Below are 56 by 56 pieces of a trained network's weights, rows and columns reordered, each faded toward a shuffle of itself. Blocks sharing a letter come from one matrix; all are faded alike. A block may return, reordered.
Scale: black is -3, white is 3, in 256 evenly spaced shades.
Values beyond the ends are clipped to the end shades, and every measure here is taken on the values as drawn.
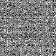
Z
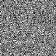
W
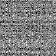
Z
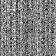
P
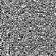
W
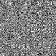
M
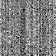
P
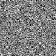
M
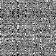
Z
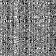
P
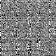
Z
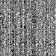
P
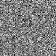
W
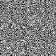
W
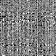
P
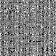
P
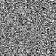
W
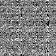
Z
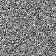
W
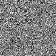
W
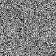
M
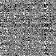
Z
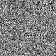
W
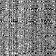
P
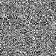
M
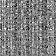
P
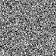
M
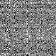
Z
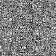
W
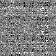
Z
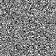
M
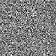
W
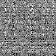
Z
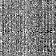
P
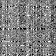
P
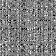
P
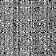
P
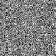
M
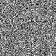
W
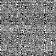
Z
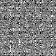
Z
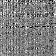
P
